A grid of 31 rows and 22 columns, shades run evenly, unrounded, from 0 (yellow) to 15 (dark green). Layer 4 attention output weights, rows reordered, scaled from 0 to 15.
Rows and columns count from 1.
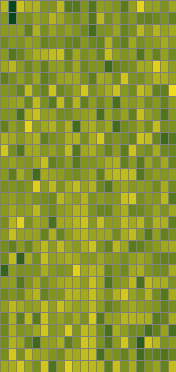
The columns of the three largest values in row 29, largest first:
18, 5, 14
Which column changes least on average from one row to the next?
12
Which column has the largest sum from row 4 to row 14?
3
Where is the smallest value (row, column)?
8, 22
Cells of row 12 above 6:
12
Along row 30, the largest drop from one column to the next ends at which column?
2
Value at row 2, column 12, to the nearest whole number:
10
